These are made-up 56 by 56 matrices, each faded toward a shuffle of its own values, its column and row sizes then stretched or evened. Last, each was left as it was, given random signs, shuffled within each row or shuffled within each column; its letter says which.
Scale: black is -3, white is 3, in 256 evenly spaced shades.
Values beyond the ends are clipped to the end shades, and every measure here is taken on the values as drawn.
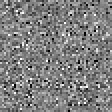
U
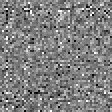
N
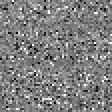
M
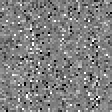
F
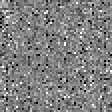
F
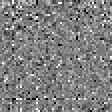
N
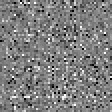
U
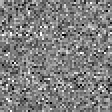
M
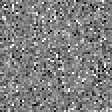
F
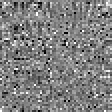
N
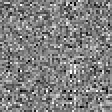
U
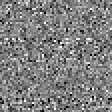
M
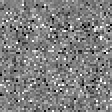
M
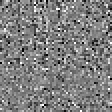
U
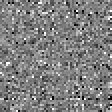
U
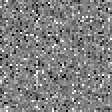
F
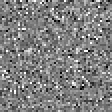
M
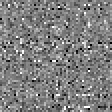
U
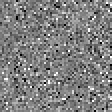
F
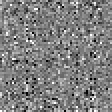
U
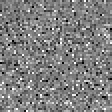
M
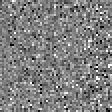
F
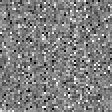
F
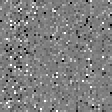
F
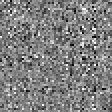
U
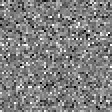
M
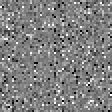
F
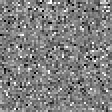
M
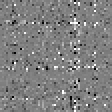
U
